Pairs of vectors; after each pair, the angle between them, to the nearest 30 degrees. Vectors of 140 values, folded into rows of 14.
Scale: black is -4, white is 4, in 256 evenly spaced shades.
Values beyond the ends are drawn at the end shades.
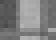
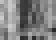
150 degrees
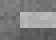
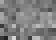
60 degrees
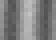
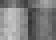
120 degrees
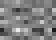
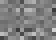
120 degrees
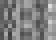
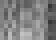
150 degrees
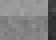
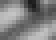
90 degrees
